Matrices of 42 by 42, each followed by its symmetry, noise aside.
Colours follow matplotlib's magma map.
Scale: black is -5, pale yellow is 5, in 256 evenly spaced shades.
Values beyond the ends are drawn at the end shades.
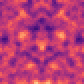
mirrored left to right.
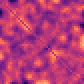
symmetric.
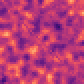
symmetric across the other diagonal.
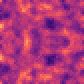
mirrored top to bottom.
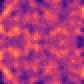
mirrored top to bottom.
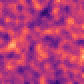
antisymmetric.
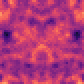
mirrored left to right.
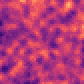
antisymmetric.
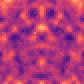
mirrored left to right.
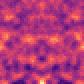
mirrored left to right.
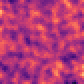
antisymmetric.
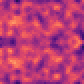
mirrored top to bottom.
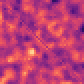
symmetric across the other diagonal.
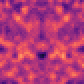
mirrored left to right.
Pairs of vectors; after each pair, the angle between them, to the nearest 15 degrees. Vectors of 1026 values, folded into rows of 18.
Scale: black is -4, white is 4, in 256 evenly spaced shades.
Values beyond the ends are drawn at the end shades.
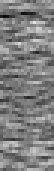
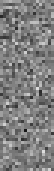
75 degrees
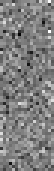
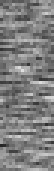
75 degrees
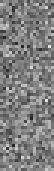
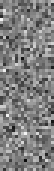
90 degrees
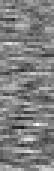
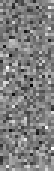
75 degrees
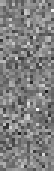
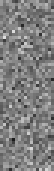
75 degrees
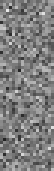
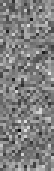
60 degrees
